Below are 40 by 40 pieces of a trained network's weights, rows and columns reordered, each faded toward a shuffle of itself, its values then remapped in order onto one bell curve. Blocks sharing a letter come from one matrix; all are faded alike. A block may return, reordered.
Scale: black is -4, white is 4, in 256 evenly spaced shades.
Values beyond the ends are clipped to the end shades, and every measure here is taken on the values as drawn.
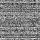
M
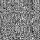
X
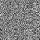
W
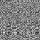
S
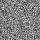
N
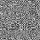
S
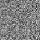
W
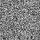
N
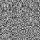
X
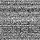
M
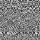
S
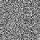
W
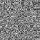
S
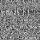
S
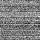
M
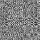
S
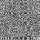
S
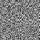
X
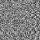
W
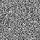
N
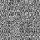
X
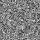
N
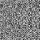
X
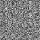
X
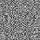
X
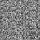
X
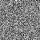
N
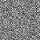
W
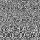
S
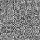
W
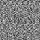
X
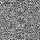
W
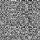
S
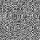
W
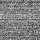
M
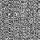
X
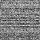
M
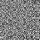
X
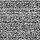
M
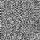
W
